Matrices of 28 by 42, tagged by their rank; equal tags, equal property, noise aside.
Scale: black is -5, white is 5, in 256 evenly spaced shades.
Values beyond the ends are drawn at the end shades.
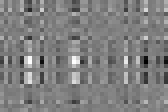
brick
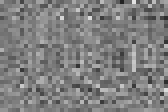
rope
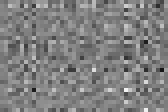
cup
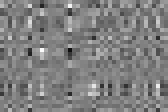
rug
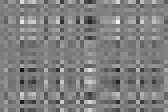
brick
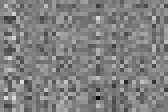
rope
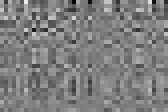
cup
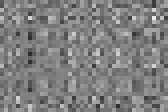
cup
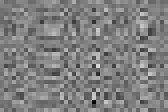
cup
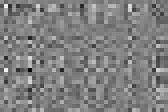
cup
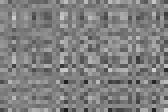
rug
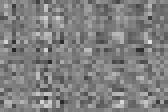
rope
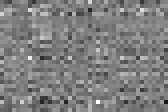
cup
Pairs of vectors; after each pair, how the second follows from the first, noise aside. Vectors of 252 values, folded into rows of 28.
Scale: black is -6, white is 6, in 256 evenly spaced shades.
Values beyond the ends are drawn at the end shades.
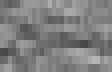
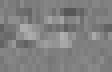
negated, partly zeroed.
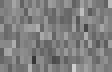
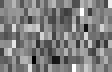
scaled up.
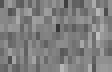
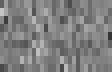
wrapped around.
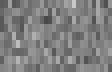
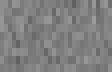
negated, shrunk.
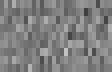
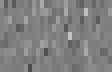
negated, partly zeroed.
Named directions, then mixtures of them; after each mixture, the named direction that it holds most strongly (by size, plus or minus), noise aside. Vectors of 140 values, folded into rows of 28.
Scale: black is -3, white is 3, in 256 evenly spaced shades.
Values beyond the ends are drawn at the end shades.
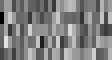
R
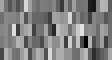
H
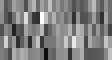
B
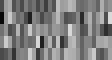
R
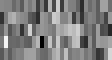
R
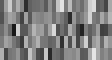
H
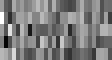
R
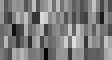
B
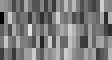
R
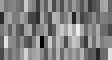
H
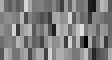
H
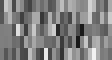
H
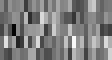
B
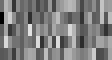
R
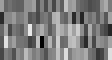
R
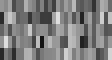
R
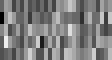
R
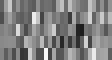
H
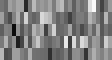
H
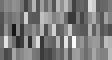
B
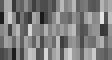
R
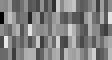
R
